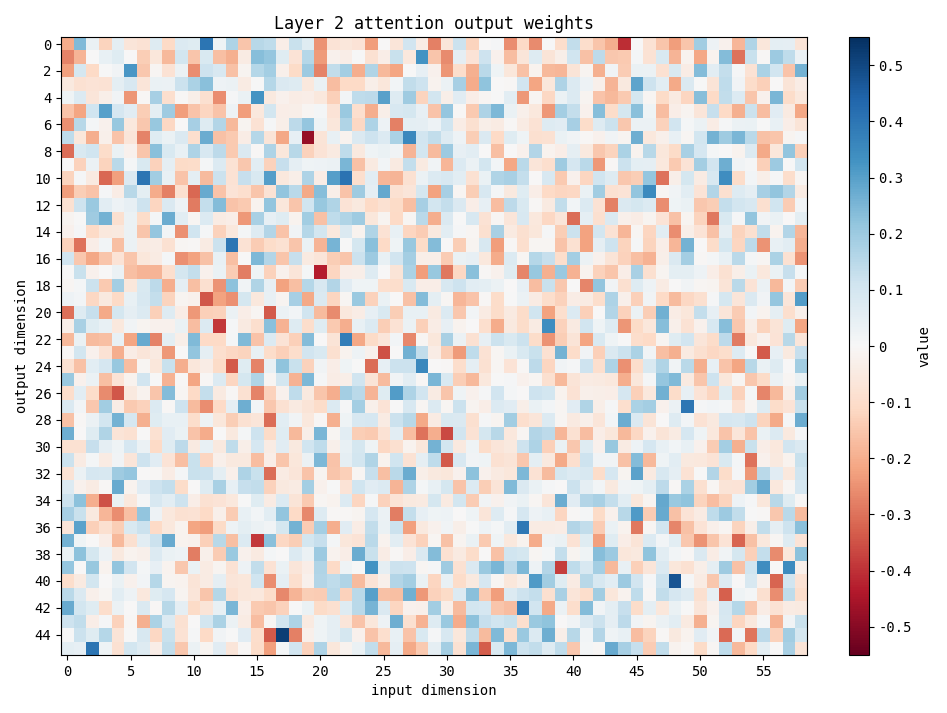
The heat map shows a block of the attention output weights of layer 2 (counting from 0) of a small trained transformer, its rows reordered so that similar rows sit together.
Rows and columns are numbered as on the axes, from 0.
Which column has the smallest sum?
10
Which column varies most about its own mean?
16
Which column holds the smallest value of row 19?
11
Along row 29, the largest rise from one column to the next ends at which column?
31
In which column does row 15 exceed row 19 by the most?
13
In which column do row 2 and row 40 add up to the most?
48
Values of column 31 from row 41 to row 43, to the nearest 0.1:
0.1 -0.2 -0.2
